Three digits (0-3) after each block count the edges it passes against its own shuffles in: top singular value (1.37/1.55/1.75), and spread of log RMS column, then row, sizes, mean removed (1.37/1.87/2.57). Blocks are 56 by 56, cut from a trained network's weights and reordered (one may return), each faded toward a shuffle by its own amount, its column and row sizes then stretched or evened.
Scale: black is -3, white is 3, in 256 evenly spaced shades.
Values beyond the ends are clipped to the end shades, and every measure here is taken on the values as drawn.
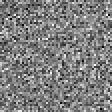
0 0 0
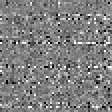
0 2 3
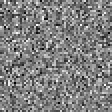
1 0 1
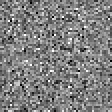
0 1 1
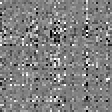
0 3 3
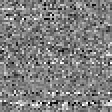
0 0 3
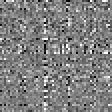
2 2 3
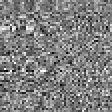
3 0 2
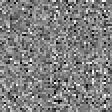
1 2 1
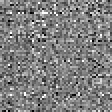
1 2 2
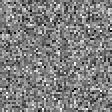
1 1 0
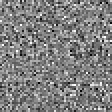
2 0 2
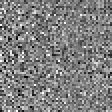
2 2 1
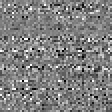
1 1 3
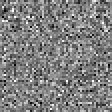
2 1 2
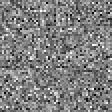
0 0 2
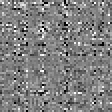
2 3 3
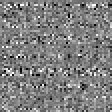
0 1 3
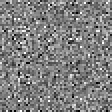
1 1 2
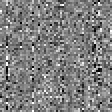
1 3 0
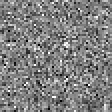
0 2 0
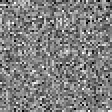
1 0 1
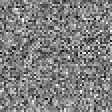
2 0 1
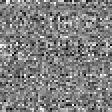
3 0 3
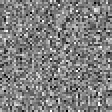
2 2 0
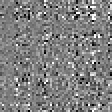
3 3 3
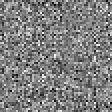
3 2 0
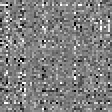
0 3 2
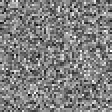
2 0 0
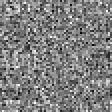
2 1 0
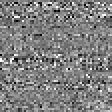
2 0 3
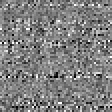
1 0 3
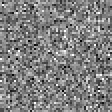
0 1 1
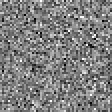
0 1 0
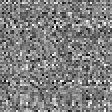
2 1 2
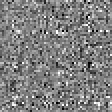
1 2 2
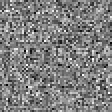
1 0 1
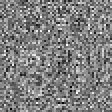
3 1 0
